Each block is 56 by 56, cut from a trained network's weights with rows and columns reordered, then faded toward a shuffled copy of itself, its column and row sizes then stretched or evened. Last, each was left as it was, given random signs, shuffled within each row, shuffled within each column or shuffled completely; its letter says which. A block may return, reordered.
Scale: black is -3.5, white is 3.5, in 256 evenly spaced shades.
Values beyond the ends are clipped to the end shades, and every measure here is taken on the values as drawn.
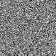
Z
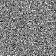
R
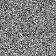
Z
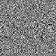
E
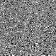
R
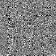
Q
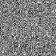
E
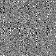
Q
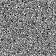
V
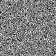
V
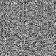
E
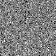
Z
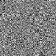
E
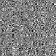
E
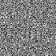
E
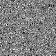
R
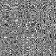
E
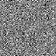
E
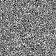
V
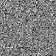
Q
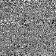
Q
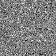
R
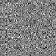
E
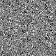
Z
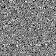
R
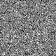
V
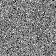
V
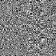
E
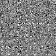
Q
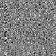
E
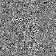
Q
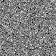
V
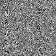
Z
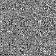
Q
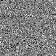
R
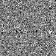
Q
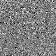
R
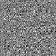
E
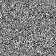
R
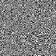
E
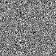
Q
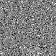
R
